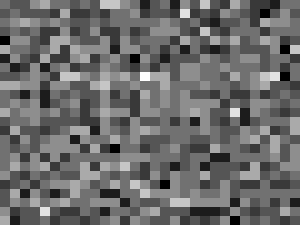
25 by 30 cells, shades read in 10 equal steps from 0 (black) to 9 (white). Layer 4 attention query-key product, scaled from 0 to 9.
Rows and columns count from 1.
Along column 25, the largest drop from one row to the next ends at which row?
21
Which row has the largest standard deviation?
9
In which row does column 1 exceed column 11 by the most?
24
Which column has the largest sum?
11
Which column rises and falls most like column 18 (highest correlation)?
10
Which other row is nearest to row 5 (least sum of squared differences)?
12
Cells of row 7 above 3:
14
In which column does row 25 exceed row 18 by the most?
23
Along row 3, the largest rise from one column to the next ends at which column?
27
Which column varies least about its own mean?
16
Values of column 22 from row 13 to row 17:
3 3 4 4 6
